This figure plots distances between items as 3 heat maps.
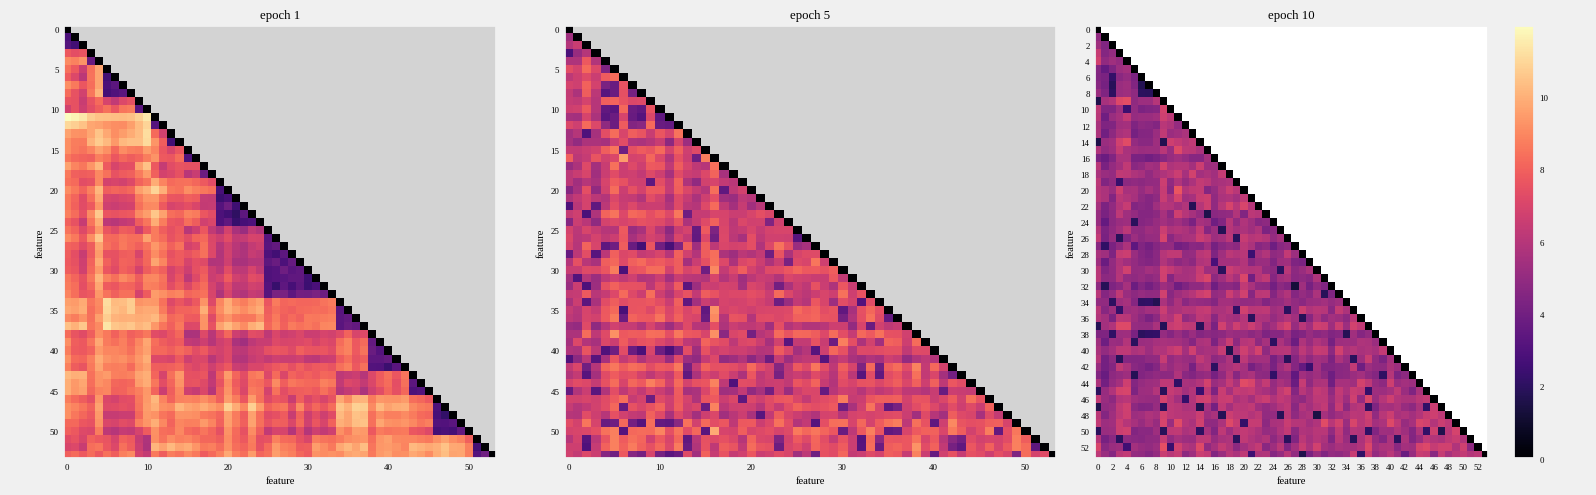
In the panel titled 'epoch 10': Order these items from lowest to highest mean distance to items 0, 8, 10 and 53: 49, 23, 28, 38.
38, 28, 23, 49
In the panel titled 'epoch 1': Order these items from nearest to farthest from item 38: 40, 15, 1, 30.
40, 15, 30, 1
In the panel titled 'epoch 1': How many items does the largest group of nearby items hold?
9
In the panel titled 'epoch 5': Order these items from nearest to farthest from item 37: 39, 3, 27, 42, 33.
33, 3, 27, 39, 42
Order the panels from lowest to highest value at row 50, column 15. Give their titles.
epoch 5, epoch 10, epoch 1
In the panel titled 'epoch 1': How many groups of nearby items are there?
15
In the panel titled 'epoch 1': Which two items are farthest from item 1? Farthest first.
11, 12
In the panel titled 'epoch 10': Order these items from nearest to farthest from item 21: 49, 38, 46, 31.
31, 38, 46, 49
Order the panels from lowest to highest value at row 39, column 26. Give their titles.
epoch 10, epoch 5, epoch 1
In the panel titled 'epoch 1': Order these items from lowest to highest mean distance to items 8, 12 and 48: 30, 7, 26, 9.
7, 30, 26, 9
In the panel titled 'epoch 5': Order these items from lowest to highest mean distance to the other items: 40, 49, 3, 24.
3, 40, 24, 49
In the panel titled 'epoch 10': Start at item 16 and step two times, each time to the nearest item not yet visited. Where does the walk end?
29
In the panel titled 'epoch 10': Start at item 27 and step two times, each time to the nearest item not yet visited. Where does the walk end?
1
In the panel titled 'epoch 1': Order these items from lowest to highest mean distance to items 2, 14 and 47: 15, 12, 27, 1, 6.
1, 6, 27, 15, 12
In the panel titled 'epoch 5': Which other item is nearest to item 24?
39
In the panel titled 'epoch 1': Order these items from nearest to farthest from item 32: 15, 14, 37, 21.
21, 15, 14, 37
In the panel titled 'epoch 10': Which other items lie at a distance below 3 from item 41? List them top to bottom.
3, 19, 26, 35, 51
